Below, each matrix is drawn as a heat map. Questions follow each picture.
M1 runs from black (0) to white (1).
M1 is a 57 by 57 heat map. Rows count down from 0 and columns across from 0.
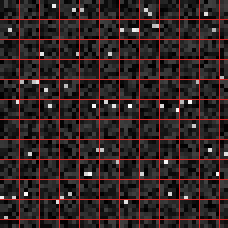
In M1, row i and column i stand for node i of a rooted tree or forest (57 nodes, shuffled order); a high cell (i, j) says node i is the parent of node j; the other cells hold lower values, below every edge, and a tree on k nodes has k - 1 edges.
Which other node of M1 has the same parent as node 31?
14
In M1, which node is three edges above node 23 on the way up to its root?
37
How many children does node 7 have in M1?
5
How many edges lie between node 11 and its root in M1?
2
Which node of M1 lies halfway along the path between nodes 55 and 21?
1
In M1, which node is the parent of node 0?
49
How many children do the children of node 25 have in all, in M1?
5
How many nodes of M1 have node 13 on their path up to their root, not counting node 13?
5
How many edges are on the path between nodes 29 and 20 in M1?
7
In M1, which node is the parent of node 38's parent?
48
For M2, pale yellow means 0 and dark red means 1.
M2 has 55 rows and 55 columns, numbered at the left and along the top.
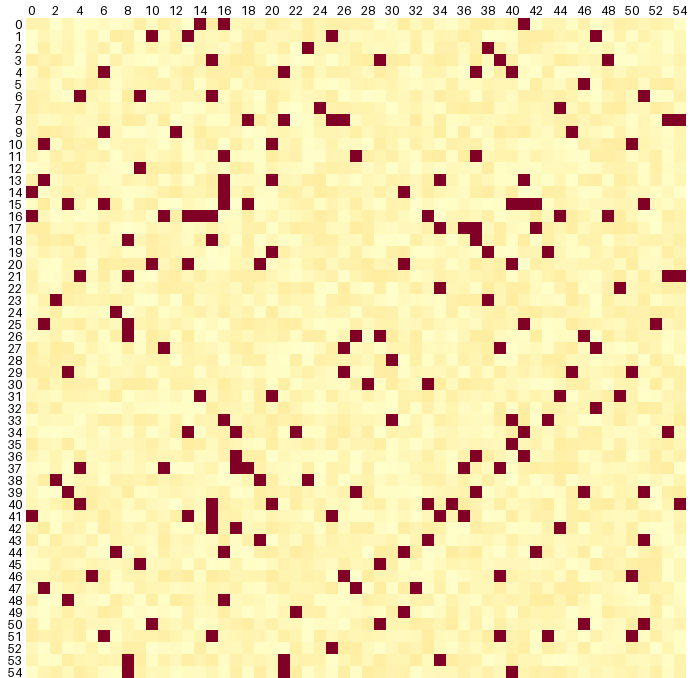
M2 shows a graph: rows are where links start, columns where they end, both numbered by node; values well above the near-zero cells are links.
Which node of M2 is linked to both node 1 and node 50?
node 10
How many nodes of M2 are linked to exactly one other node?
7
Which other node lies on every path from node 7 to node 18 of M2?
node 44
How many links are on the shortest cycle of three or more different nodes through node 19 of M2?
5
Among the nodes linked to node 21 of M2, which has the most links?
node 8
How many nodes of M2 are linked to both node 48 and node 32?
0
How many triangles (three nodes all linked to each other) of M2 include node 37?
1
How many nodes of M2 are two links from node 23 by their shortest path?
1
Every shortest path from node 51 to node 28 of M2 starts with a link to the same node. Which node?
node 43
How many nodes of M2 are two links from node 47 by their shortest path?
6
